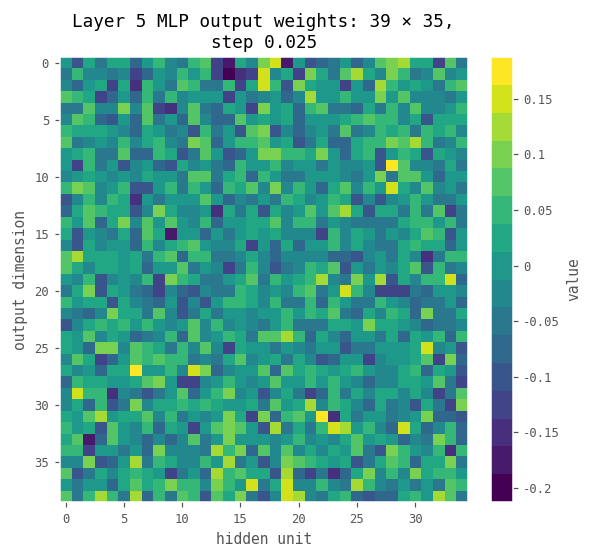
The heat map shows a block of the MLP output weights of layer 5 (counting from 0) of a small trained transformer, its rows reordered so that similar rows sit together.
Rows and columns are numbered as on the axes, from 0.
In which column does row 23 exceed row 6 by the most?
11
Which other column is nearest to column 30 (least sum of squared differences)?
5
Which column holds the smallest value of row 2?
6
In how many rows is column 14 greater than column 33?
19
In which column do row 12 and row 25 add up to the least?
14
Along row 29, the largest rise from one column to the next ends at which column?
1
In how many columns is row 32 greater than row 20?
20
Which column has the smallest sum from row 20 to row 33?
34
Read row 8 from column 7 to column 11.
-0.075 0.05 0.025 -0.1 -0.05
